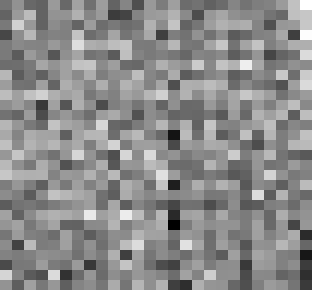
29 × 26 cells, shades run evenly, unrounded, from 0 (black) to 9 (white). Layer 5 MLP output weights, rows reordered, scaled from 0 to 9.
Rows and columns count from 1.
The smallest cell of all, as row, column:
23, 15
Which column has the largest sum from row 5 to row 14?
26
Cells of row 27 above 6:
1
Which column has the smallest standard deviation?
13
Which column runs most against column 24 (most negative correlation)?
18
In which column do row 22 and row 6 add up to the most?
11
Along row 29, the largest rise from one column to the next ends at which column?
17
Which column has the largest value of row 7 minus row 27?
21
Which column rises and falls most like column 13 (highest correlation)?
2
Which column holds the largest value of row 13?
9
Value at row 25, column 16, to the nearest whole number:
8
